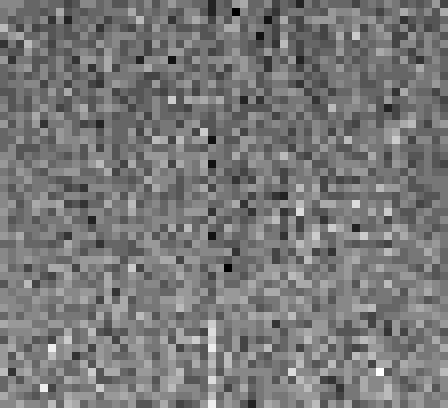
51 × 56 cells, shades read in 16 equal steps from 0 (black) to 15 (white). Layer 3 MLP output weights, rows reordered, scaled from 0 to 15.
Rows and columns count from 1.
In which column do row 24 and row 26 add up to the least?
11
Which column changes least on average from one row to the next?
44
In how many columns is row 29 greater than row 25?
29
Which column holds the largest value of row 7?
48
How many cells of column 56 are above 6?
31
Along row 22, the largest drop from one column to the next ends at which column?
15
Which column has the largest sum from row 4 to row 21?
14
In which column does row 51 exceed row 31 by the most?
27
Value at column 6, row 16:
3
